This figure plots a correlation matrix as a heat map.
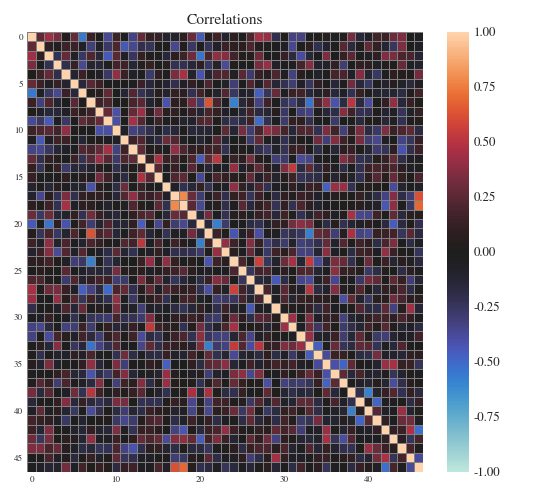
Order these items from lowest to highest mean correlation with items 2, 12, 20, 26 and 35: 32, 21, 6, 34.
34, 32, 6, 21
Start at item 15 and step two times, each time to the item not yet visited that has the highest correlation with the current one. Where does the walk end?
22
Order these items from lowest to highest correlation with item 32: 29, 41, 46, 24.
41, 24, 29, 46
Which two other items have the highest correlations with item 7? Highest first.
21, 38
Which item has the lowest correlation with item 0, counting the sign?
6
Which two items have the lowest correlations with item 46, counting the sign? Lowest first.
42, 45
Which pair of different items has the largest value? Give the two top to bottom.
17, 18
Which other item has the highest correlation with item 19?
38
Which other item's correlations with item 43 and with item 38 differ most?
40
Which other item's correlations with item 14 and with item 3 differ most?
31
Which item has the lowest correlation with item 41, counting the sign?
39
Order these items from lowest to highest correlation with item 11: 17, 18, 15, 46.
15, 18, 46, 17
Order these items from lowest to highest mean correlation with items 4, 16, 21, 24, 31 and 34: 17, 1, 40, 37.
1, 40, 17, 37
